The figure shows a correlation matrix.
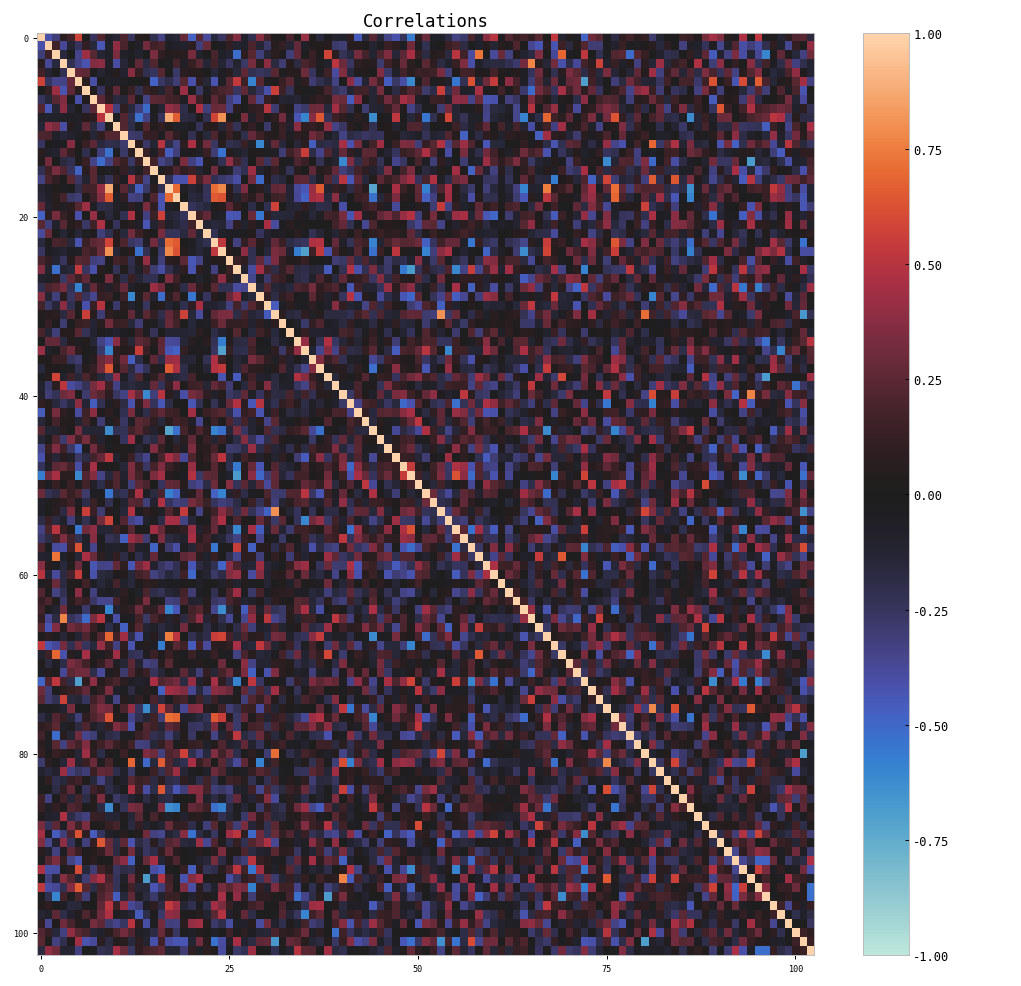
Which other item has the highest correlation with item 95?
5
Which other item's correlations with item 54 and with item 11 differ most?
35
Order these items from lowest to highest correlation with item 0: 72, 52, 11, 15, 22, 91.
72, 22, 15, 52, 91, 11
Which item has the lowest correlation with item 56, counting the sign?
11
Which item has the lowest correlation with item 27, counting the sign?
64
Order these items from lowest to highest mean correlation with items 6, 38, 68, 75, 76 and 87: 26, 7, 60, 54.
26, 60, 54, 7
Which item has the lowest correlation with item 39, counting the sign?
100
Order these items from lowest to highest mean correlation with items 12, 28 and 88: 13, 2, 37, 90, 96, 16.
96, 90, 37, 13, 2, 16
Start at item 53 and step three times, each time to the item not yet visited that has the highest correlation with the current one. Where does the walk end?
19
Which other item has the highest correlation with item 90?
8
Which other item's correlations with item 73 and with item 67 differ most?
66
